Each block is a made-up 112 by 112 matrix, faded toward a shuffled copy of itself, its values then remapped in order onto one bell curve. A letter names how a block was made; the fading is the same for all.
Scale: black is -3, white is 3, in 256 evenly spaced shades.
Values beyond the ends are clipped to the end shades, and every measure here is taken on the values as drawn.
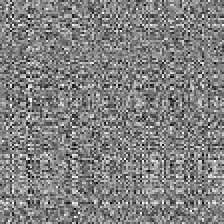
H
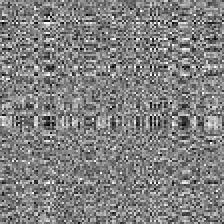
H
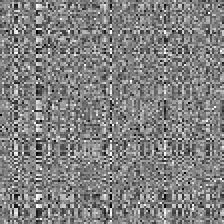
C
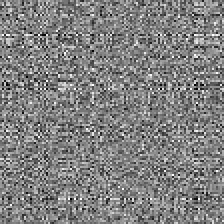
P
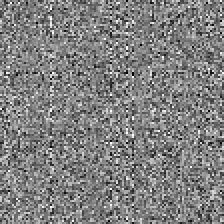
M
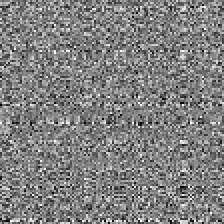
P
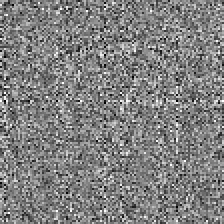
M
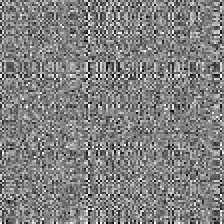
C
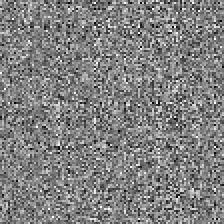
M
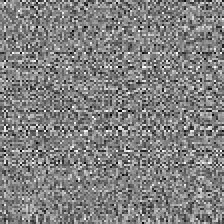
P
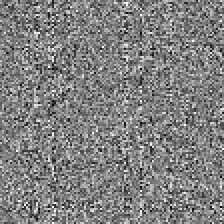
M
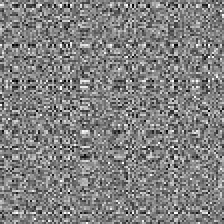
H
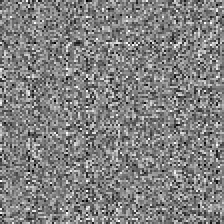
M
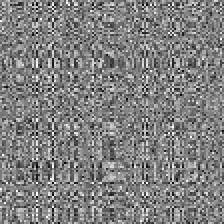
C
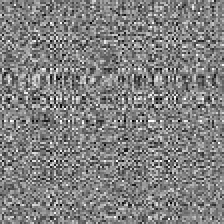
H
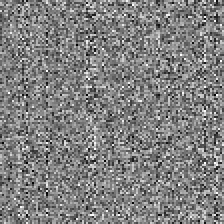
M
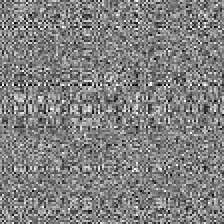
H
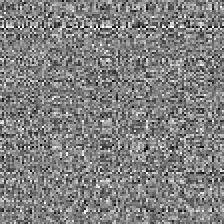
P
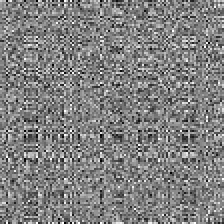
H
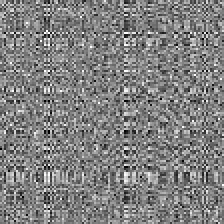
C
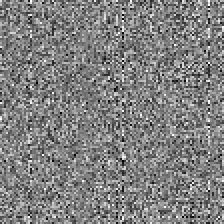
M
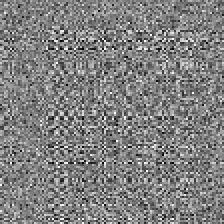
H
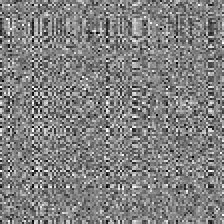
C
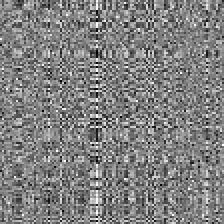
C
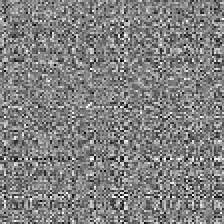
H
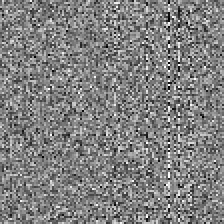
M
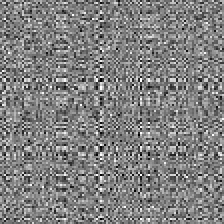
C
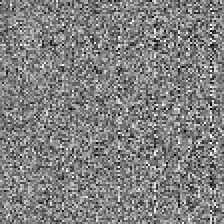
M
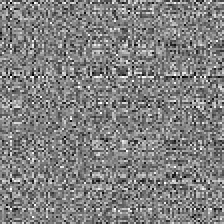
P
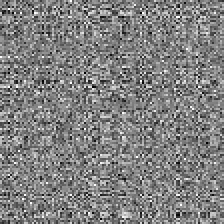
P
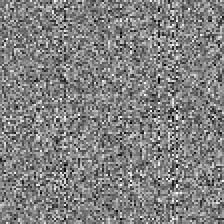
M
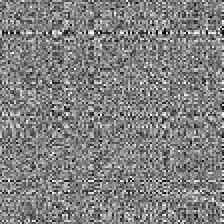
H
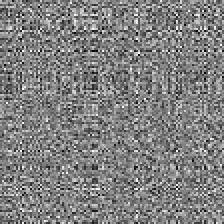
H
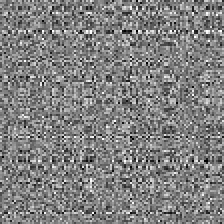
H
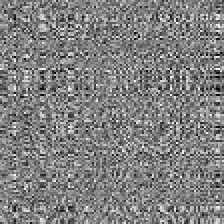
H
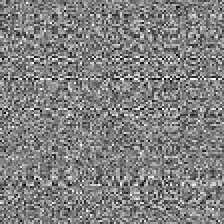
P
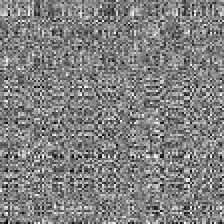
H
